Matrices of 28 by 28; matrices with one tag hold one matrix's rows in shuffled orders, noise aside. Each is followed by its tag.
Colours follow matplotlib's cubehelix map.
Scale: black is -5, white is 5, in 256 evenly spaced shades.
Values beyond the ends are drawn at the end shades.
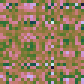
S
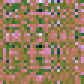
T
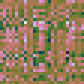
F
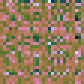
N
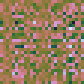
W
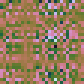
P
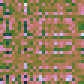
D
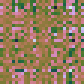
W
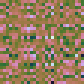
S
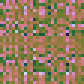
F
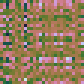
D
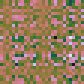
W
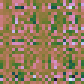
W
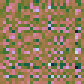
N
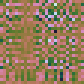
P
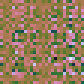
W
